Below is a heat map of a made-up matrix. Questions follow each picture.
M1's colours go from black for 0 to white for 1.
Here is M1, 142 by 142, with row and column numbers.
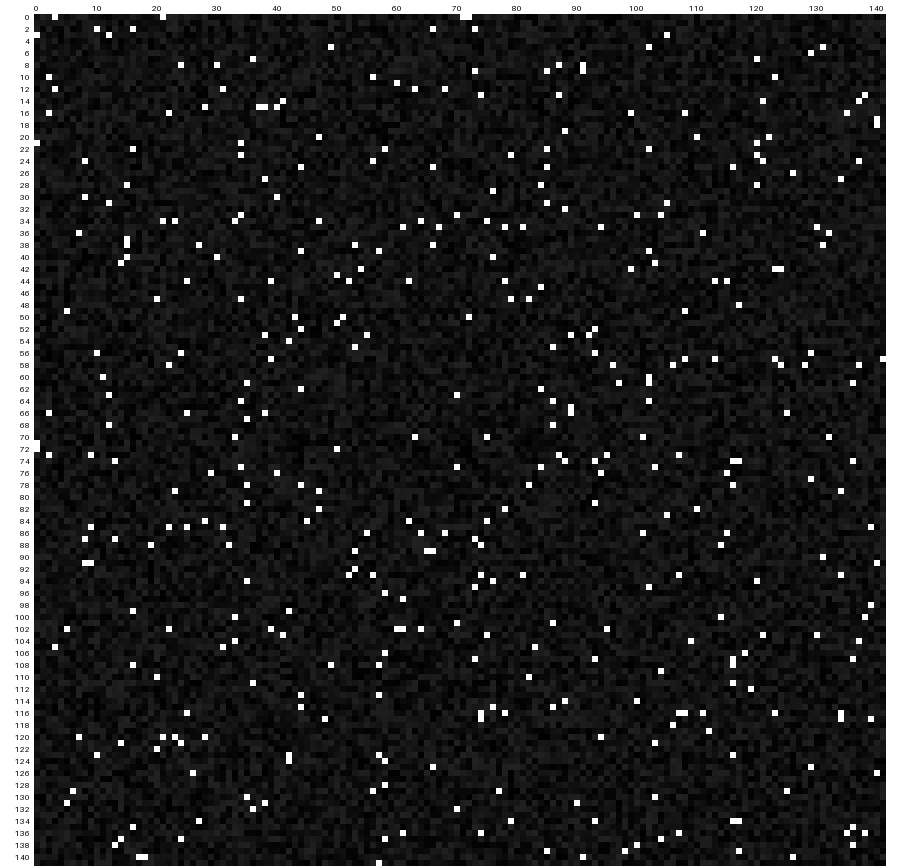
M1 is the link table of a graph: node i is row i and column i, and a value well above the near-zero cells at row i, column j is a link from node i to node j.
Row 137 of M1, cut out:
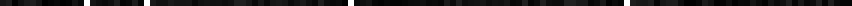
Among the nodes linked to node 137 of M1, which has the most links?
node 58
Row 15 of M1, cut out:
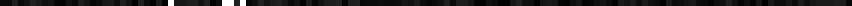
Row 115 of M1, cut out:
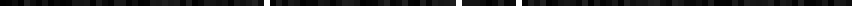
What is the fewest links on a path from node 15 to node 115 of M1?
3
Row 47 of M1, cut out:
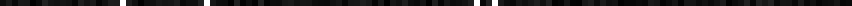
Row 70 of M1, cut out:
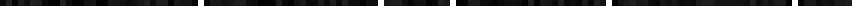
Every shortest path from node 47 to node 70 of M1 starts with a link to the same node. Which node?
node 34
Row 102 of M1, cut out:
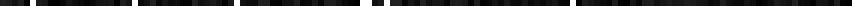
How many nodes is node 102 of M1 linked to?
7
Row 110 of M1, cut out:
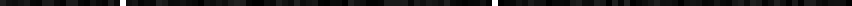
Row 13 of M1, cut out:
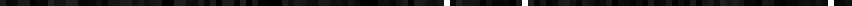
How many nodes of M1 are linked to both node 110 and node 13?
0
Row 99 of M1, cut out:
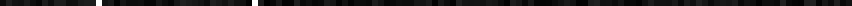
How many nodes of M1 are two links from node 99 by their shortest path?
7
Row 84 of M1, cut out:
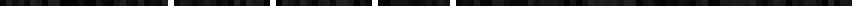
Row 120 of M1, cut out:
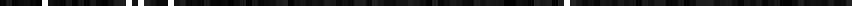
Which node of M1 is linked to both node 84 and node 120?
node 28
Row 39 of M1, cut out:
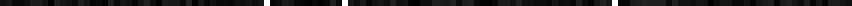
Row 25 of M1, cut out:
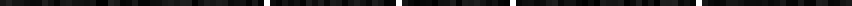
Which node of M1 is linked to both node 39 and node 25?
node 44
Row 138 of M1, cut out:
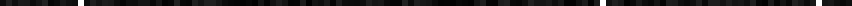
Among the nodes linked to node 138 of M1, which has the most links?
node 136
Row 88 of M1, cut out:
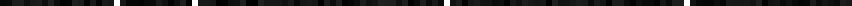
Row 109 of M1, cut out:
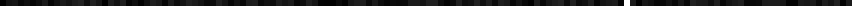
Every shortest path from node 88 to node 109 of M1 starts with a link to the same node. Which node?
node 114
